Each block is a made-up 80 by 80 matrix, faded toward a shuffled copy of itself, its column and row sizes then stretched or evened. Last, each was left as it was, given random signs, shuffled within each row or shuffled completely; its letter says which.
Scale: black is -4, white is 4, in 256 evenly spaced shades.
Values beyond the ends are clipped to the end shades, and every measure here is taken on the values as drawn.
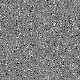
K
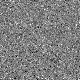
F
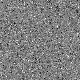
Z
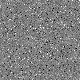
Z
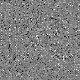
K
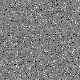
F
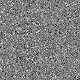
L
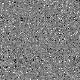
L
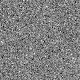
Z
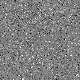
F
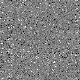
K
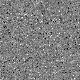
F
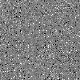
K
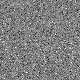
Z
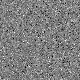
Z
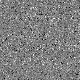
F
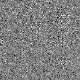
L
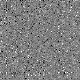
K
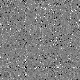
K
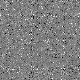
L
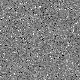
F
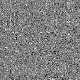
K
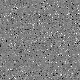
F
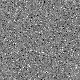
Z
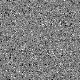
L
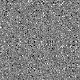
K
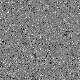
F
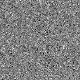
L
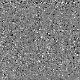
L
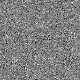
L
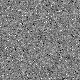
Z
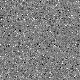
F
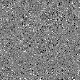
K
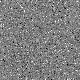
Z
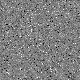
Z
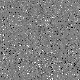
L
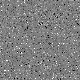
F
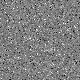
Z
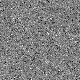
Z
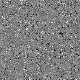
L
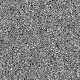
F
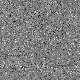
F
